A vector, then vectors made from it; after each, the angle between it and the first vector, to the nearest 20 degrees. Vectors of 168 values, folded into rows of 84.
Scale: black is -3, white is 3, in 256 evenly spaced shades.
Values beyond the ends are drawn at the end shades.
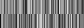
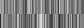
20 degrees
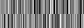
100 degrees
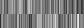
40 degrees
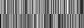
40 degrees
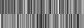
160 degrees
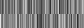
160 degrees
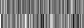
120 degrees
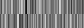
60 degrees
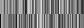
20 degrees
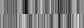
60 degrees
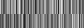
80 degrees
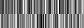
160 degrees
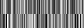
100 degrees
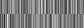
80 degrees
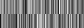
20 degrees
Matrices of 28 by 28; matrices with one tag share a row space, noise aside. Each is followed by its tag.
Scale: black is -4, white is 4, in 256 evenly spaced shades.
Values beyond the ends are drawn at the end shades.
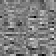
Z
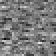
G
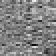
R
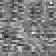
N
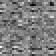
N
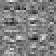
Z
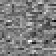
R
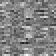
G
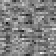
G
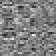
N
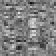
Z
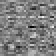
Z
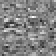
Z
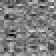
Z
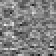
N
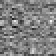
N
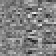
R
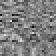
N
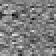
N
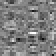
Z
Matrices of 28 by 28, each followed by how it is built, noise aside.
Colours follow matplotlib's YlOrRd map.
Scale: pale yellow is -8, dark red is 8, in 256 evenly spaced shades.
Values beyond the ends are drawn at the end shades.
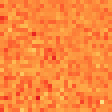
lower triangular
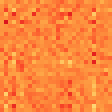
low rank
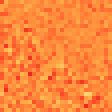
lower triangular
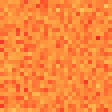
repeating rows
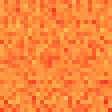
repeating columns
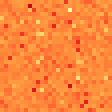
sparse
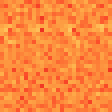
repeating columns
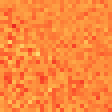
lower triangular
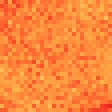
smooth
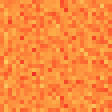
repeating rows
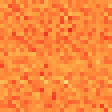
repeating columns
